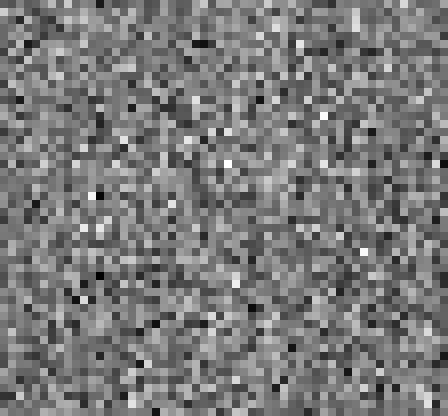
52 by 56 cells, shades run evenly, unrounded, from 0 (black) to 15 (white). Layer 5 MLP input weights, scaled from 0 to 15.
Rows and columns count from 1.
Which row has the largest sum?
22
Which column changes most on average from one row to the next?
20
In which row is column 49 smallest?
30
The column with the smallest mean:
50
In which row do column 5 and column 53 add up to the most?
49
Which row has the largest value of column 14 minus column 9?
33
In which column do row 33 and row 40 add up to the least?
32
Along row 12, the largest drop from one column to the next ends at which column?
43
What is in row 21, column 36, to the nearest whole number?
10
